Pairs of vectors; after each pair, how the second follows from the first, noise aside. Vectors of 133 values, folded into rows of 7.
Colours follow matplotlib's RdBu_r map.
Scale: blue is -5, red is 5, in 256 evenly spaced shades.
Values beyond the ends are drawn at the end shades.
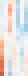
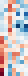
scaled up.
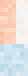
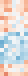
wrapped around.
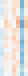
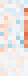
wrapped around, negated, partly zeroed.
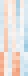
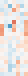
wrapped around, partly zeroed.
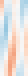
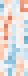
negated.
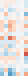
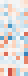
negated.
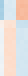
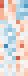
negated.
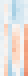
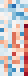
scaled up.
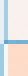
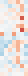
wrapped around, negated, partly zeroed.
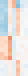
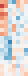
negated.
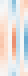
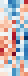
scaled up.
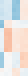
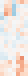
wrapped around, partly zeroed.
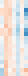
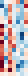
reversed, negated, scaled up.
